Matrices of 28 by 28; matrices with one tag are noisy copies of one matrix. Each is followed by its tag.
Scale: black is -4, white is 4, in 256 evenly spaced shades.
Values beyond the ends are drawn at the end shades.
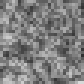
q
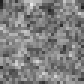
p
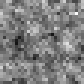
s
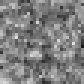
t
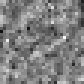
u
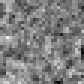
q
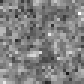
t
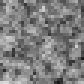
q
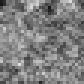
p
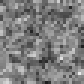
t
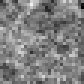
p
